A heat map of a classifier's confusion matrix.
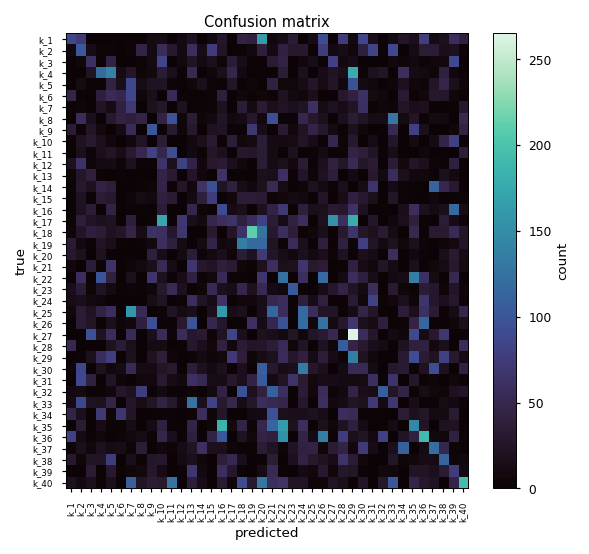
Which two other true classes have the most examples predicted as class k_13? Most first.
k_33, k_26
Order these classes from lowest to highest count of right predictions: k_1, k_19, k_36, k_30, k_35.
k_30, k_1, k_19, k_35, k_36
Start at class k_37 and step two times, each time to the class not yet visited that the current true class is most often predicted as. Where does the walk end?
k_21
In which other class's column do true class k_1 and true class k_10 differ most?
k_20
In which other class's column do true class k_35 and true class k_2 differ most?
k_16
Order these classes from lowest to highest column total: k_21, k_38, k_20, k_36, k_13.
k_38, k_36, k_13, k_21, k_20
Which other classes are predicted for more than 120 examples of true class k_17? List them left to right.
k_10, k_27, k_29
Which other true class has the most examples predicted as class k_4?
k_22
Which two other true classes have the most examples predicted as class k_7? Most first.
k_25, k_40
